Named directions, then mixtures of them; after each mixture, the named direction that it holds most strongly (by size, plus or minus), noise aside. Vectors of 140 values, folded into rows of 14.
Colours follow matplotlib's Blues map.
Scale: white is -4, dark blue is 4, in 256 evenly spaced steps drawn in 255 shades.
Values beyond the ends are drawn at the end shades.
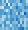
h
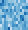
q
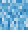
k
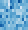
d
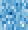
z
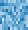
q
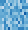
h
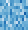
h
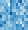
d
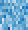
q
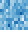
d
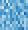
h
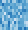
k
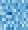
z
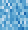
h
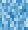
k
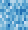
d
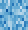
d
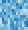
k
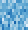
k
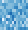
k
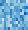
q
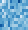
q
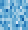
q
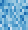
q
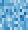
q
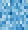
h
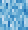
k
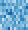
q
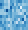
d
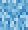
k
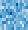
z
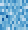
q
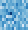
z
